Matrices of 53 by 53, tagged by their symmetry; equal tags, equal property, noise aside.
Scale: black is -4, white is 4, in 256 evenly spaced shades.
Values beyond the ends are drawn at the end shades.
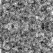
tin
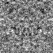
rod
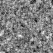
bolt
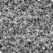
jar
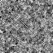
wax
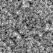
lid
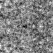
tin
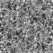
jar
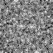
jar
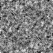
jar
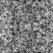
tin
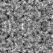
tin
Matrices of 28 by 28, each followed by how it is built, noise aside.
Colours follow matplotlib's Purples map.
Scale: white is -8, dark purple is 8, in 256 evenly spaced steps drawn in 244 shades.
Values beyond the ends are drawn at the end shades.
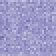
blocks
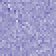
banded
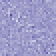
banded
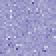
sparse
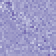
banded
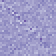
banded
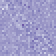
banded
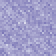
Toeplitz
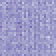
blocks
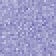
blocks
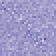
banded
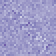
banded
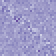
banded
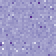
sparse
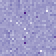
sparse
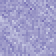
Toeplitz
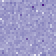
sparse
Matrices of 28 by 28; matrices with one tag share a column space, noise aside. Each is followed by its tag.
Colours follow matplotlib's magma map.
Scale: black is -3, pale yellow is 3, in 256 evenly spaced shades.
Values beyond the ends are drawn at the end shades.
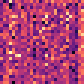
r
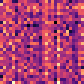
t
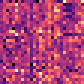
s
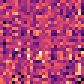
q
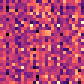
t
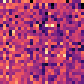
r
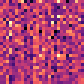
r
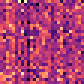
s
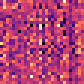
r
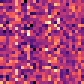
t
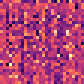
r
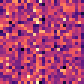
t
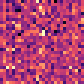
t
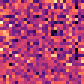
r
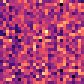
s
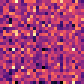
t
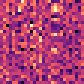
t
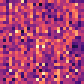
s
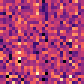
q
